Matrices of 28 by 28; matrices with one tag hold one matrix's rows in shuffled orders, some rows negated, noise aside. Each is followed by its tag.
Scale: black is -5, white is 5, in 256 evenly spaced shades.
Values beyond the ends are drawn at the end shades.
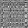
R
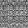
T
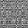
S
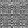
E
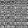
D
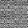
D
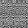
T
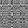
E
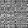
D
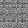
S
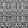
S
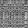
R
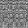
T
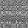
S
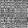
D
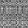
S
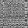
R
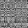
D
